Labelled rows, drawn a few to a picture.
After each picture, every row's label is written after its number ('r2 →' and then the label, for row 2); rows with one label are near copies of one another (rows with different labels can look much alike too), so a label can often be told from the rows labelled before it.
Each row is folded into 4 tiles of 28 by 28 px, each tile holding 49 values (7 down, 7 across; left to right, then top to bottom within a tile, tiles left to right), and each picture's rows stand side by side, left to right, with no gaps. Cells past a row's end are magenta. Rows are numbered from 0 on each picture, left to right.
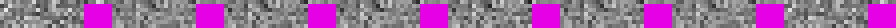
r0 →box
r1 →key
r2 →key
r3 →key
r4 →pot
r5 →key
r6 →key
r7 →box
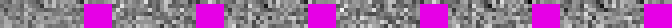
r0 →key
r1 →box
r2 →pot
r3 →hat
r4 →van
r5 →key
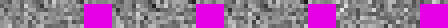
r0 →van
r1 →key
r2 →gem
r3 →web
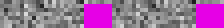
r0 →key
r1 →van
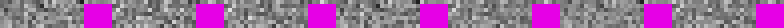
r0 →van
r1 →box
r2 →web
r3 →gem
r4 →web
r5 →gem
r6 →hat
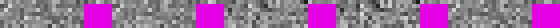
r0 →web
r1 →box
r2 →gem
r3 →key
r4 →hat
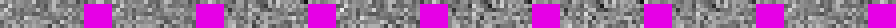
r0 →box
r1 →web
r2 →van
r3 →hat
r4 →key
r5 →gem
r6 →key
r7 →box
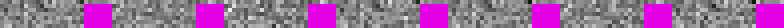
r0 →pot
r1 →hat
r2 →web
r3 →van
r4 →gem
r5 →box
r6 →gem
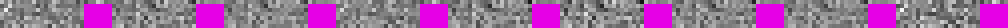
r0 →web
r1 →pot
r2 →pot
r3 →hat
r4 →gem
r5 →gem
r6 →gem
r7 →gem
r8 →hat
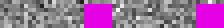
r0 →pot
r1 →web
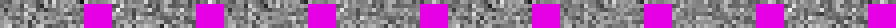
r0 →van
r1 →web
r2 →key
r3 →web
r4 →pot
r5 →pot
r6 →box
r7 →hat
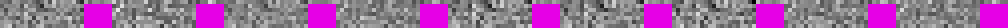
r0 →pot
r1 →web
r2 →pot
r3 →box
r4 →key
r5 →key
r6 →gem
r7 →box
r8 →web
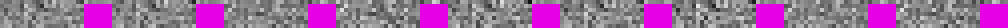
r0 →key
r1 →van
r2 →box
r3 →hat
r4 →van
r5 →key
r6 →key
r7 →box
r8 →box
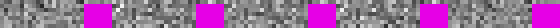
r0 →key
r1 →web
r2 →hat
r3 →hat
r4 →pot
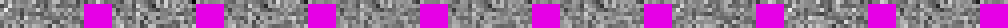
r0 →web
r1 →van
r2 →pot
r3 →key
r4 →key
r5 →key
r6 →hat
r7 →box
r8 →gem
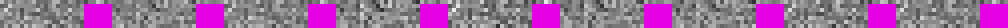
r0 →hat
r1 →pot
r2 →web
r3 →key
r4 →web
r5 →key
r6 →gem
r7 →box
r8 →web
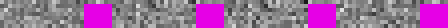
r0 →box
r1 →pot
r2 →gem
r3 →box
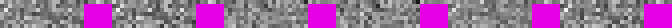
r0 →hat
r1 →hat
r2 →van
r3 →gem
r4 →web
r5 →web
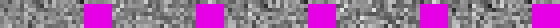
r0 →van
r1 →web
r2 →key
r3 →hat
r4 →key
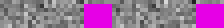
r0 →pot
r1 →van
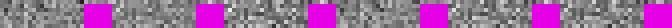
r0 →gem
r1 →web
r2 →hat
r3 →key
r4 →box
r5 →box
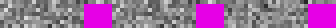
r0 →box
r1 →box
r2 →gem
